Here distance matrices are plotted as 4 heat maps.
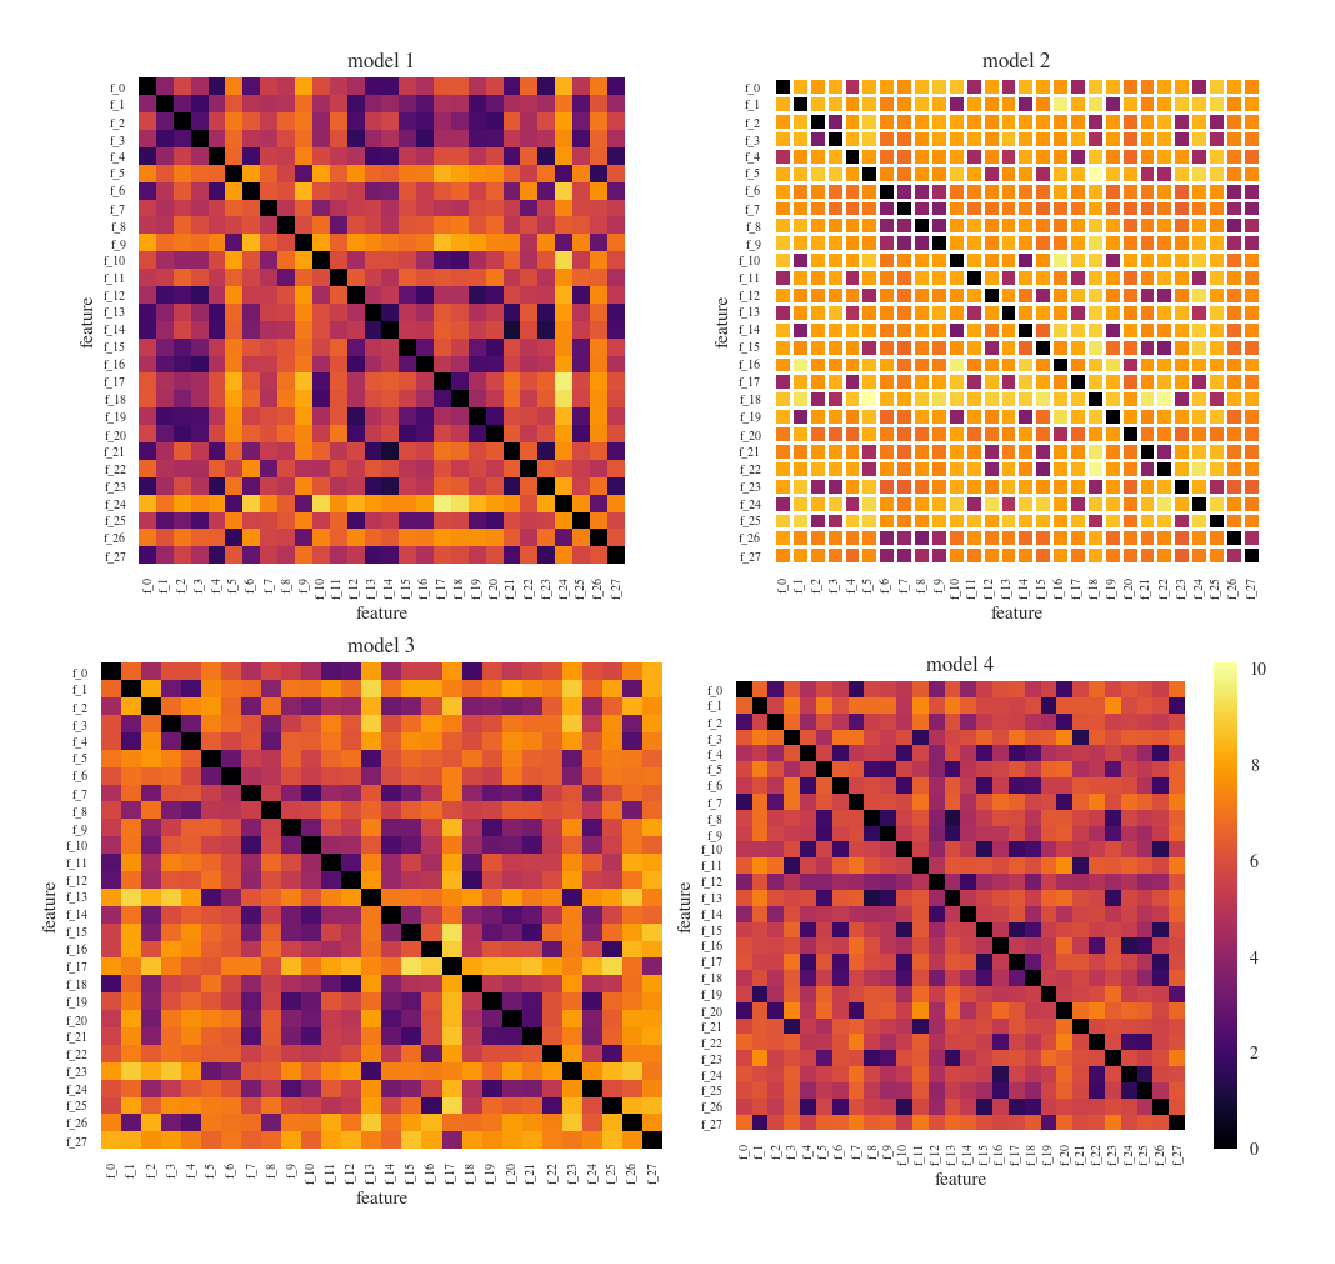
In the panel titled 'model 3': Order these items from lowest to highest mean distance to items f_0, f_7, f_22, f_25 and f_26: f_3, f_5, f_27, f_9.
f_9, f_3, f_5, f_27
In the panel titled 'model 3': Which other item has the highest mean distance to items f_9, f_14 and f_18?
f_17
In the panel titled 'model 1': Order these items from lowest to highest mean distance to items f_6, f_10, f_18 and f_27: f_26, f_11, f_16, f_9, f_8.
f_16, f_11, f_8, f_26, f_9
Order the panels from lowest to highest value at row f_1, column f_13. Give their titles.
model 1, model 4, model 2, model 3
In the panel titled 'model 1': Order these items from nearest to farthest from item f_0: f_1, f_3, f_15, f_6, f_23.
f_23, f_6, f_1, f_3, f_15
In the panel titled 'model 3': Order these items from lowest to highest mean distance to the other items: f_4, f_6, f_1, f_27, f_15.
f_15, f_6, f_4, f_1, f_27
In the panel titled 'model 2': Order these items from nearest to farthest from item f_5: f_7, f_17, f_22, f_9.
f_22, f_7, f_9, f_17
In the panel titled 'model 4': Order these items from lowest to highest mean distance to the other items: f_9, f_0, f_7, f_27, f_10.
f_10, f_9, f_0, f_7, f_27
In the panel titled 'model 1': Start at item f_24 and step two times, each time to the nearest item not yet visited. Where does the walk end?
f_26
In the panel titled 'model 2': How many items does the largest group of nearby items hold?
6
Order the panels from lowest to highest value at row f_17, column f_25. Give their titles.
model 4, model 1, model 2, model 3
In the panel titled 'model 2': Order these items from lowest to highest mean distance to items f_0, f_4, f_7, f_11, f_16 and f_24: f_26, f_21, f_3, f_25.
f_26, f_21, f_3, f_25
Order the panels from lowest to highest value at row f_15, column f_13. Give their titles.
model 1, model 4, model 3, model 2
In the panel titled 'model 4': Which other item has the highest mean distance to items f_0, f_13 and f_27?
f_11
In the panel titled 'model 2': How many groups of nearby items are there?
6
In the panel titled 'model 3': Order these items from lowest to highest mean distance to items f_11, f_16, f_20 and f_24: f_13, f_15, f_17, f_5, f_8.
f_15, f_8, f_5, f_13, f_17
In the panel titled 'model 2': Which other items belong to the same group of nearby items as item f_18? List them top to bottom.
f_2, f_3, f_23, f_25
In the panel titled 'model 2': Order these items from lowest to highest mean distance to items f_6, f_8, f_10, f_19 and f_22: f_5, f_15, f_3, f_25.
f_15, f_5, f_3, f_25
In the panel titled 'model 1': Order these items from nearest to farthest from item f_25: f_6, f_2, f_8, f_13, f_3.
f_3, f_2, f_13, f_6, f_8
